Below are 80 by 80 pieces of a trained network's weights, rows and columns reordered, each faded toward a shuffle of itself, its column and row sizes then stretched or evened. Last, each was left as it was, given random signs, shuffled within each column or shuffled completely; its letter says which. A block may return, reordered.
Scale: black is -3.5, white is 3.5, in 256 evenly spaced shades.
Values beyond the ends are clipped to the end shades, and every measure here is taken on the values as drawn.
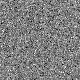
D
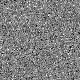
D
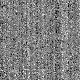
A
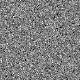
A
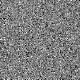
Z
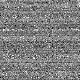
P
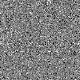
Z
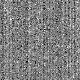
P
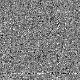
Z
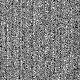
A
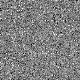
Z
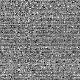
P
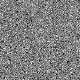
Z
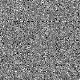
Z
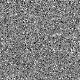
Z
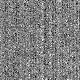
A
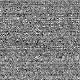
P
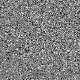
Z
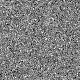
D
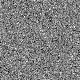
D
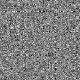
P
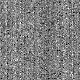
P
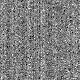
A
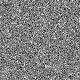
D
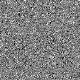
Z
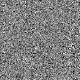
Z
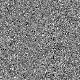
A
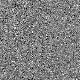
A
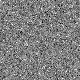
D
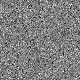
D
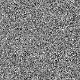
Z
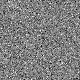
D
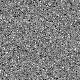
D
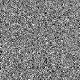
P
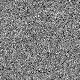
D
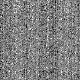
P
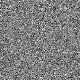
Z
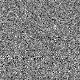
Z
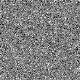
Z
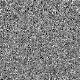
Z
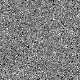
A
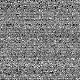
P
